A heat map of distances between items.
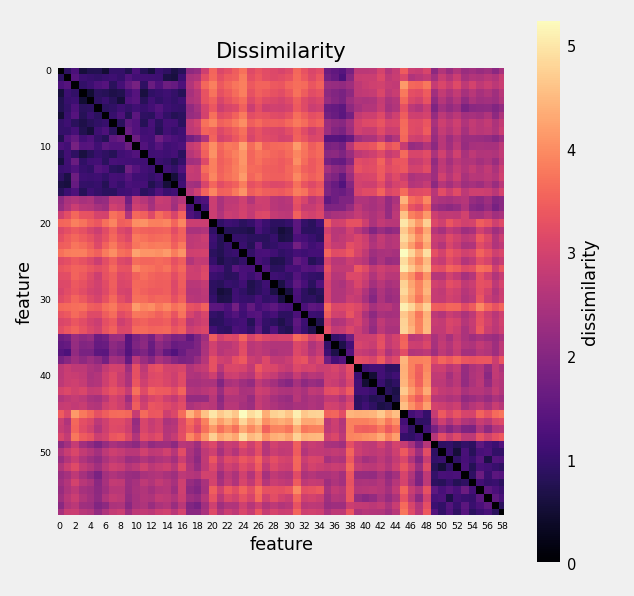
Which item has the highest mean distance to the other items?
45
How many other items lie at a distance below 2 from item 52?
9
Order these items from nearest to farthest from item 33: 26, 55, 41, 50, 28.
28, 26, 41, 50, 55
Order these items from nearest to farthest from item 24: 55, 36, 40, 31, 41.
31, 41, 40, 36, 55
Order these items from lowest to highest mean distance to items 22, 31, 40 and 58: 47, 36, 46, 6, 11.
36, 6, 11, 47, 46
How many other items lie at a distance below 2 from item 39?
5
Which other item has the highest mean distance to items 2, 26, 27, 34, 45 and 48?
19
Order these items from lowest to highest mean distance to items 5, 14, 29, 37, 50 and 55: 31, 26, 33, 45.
33, 26, 31, 45
